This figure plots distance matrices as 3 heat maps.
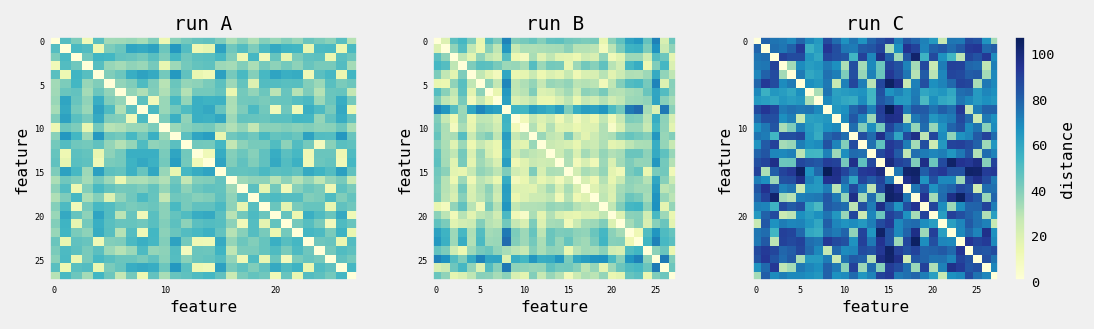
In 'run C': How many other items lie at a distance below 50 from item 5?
4
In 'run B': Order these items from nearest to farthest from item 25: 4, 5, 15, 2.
15, 2, 4, 5
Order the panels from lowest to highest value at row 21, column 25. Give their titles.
run A, run B, run C
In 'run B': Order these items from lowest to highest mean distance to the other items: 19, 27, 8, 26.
27, 19, 26, 8
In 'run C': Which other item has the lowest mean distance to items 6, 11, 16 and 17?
7
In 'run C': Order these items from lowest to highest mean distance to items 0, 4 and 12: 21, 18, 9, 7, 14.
18, 21, 14, 7, 9
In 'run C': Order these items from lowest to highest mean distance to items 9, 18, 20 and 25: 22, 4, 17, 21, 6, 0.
17, 4, 6, 21, 0, 22
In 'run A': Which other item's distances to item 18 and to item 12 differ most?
24
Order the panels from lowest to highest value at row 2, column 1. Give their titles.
run B, run A, run C
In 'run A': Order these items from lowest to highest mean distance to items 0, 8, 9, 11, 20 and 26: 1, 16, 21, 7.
16, 7, 21, 1
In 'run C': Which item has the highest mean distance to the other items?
15
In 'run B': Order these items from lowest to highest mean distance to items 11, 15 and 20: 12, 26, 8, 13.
12, 13, 26, 8
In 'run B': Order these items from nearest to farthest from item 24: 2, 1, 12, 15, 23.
15, 2, 12, 1, 23
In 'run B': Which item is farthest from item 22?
8
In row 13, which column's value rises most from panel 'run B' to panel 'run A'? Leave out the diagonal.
7
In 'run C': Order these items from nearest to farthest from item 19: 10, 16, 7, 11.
11, 7, 16, 10
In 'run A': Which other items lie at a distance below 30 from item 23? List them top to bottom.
1, 4, 13, 14, 26
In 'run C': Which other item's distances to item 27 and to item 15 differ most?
21
